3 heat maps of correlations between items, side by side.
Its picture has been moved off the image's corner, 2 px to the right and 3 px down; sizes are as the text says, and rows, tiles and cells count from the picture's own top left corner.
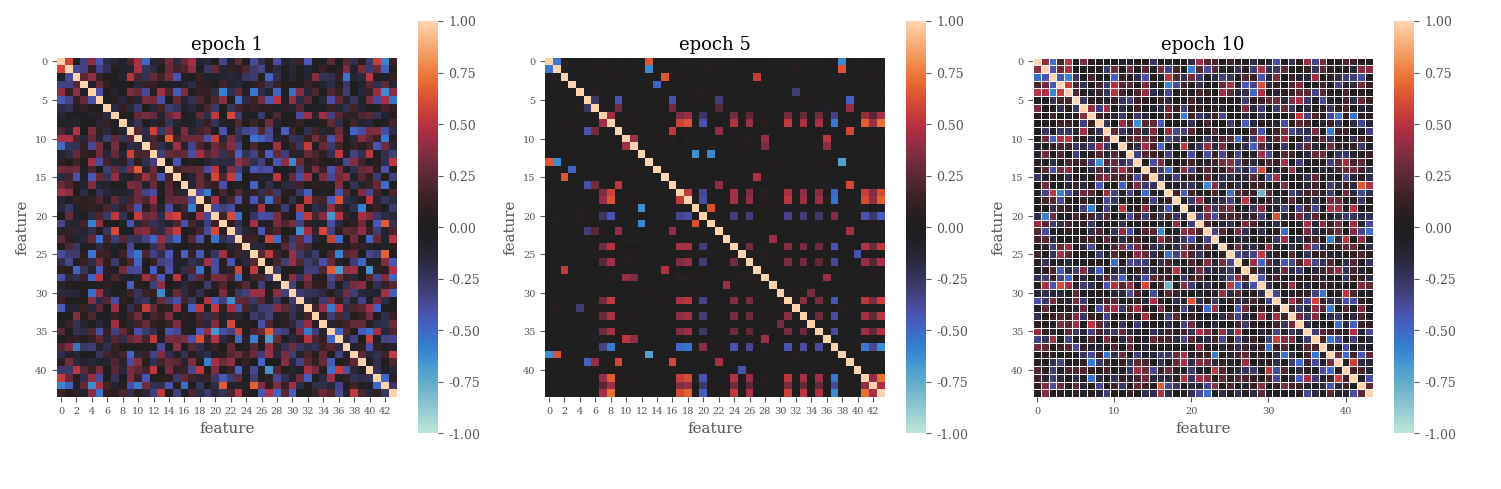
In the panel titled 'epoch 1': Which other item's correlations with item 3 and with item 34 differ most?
22
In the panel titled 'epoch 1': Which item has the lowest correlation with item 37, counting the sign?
2
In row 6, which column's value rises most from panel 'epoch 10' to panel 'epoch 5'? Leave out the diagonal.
16
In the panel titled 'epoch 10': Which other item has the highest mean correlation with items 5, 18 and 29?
33
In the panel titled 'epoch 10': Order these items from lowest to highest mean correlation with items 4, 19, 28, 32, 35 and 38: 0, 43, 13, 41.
43, 13, 0, 41
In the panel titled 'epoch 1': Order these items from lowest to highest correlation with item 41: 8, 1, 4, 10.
8, 10, 1, 4
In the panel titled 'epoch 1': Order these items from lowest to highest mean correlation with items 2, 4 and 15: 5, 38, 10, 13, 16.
38, 5, 13, 16, 10
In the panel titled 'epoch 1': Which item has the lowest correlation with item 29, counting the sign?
9
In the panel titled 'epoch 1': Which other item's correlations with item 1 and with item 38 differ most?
0
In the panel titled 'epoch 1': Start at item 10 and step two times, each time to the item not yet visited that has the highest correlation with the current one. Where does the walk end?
20
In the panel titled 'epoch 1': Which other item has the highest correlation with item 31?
19
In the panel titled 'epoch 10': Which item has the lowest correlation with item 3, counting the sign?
17
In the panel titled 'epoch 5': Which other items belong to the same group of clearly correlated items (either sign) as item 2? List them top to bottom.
15, 27
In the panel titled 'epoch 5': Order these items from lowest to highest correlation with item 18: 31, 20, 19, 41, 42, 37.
37, 20, 19, 42, 31, 41
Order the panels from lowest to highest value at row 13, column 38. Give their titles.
epoch 5, epoch 10, epoch 1
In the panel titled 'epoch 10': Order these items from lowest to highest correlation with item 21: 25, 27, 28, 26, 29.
25, 29, 26, 28, 27
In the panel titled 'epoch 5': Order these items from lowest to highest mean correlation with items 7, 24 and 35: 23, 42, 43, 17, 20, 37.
37, 20, 23, 42, 17, 43
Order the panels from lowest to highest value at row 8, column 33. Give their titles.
epoch 1, epoch 10, epoch 5
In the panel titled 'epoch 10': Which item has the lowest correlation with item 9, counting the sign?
38
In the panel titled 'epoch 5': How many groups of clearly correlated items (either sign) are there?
11
